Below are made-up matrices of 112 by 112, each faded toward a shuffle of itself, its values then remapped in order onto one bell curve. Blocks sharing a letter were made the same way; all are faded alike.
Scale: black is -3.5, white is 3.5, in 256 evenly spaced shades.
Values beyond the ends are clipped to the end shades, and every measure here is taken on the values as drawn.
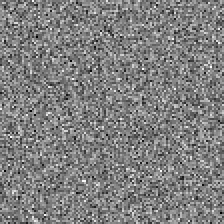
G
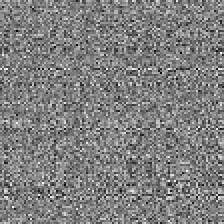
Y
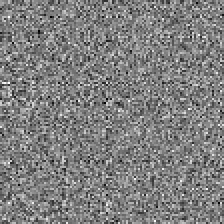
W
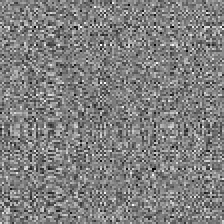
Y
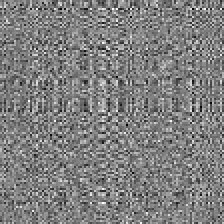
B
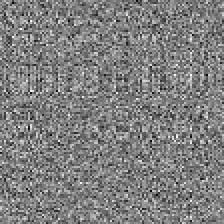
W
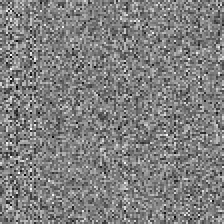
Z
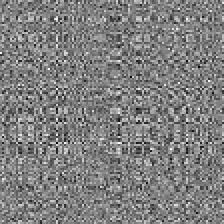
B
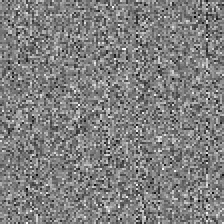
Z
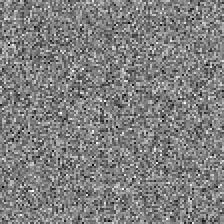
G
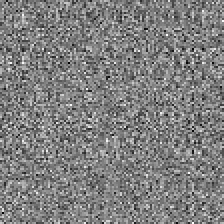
W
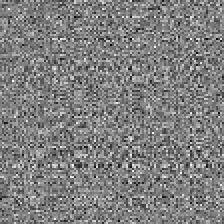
Y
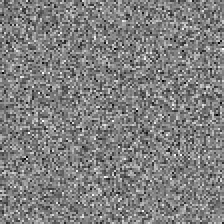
G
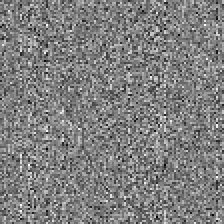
Z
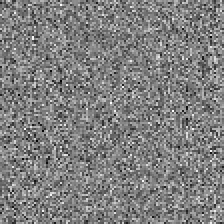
Z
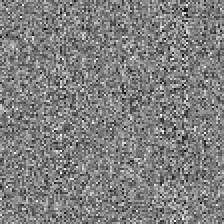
Z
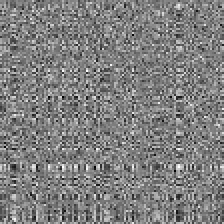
B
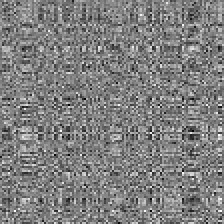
B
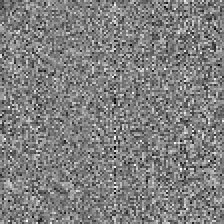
Z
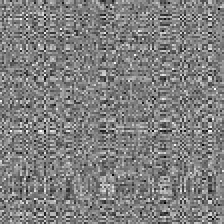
B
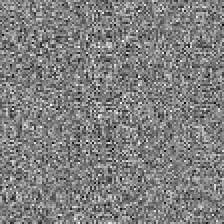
W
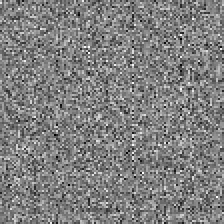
Z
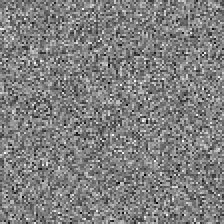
G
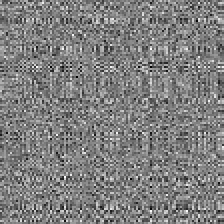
B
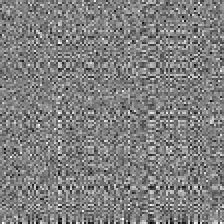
B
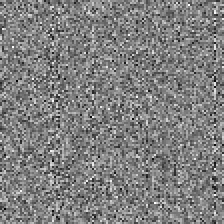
Z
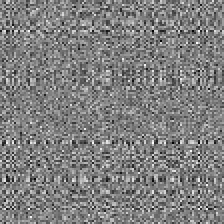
B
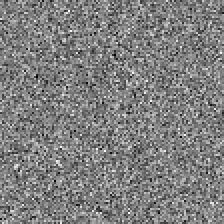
G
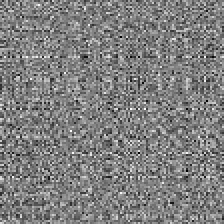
Y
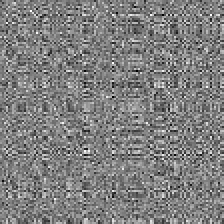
B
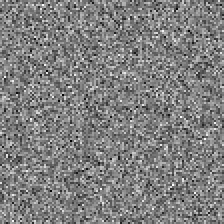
G
